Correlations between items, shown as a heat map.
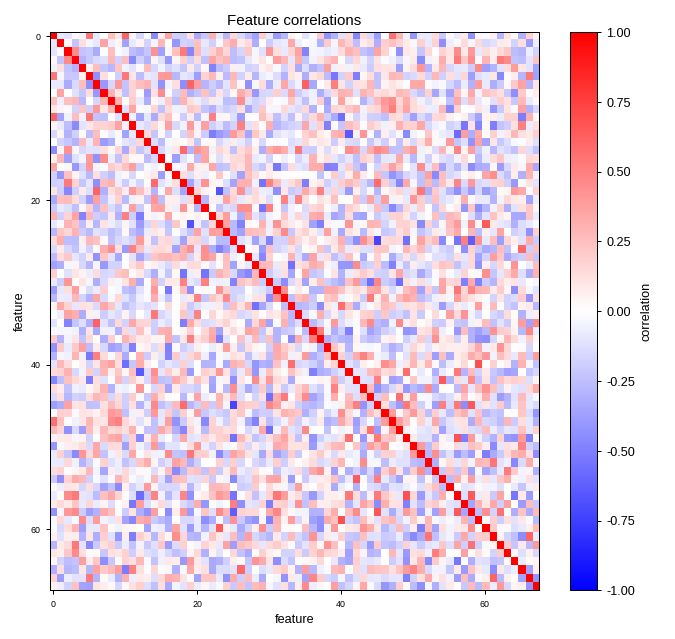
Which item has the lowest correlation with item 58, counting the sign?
25
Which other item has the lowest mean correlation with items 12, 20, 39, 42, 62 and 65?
5
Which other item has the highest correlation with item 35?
6
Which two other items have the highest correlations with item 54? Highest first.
42, 45
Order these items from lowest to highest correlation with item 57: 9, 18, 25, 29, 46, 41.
41, 18, 9, 29, 46, 25
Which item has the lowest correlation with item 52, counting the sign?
64
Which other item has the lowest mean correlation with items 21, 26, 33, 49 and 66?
29
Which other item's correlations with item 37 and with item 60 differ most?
23
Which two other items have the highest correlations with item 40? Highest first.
59, 33
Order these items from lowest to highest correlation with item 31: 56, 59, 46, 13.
13, 46, 59, 56
